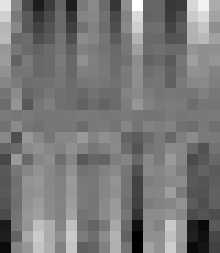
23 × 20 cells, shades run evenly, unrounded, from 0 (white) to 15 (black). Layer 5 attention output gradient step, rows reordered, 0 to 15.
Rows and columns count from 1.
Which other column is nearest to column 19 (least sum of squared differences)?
1
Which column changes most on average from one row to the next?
2
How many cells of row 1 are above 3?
16
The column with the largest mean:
13
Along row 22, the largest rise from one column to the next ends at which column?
18
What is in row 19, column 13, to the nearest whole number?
11
